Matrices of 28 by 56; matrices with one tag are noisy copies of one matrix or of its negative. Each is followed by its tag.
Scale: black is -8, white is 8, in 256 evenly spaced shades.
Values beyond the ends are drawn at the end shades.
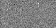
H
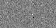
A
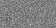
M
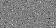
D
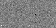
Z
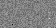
D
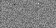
H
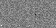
Z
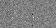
A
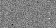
D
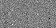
D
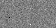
M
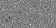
M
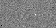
Z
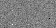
D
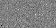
Z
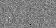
M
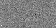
Z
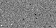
Z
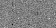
D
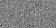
Z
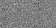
H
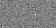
Z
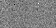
H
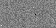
Z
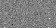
D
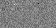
H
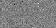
H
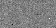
D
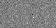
A
